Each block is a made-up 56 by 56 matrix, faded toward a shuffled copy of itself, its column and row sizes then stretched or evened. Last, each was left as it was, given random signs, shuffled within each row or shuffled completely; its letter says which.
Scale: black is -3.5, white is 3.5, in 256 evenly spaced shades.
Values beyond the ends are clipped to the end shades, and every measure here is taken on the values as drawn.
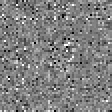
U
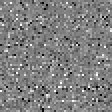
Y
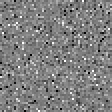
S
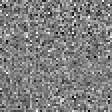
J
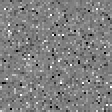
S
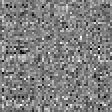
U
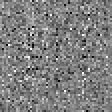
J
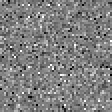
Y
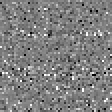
Y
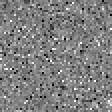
S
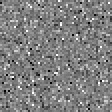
S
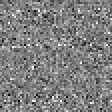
Y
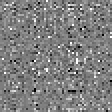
U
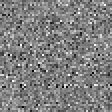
Y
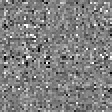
J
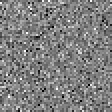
S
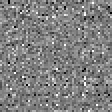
J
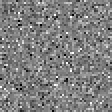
S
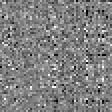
U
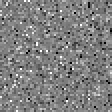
S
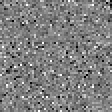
Y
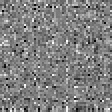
U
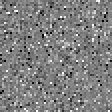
S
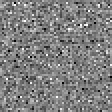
Y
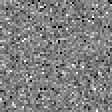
S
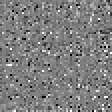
J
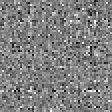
J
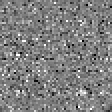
Y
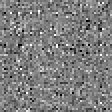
J
